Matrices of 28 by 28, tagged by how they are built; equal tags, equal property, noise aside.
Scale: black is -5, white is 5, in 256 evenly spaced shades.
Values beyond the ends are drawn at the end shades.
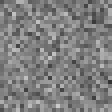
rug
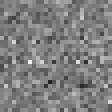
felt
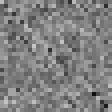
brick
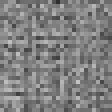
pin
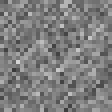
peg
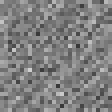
peg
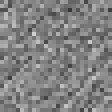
peg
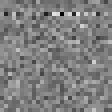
felt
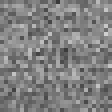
pin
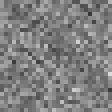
rug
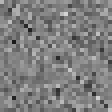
brick
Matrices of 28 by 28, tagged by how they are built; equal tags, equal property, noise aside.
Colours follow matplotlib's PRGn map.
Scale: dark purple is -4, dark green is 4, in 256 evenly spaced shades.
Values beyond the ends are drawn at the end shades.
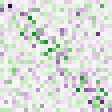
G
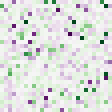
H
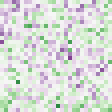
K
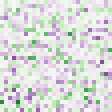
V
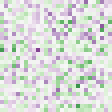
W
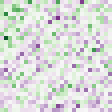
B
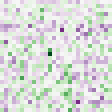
W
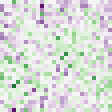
K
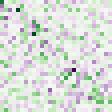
G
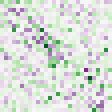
G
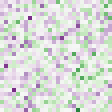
B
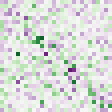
G
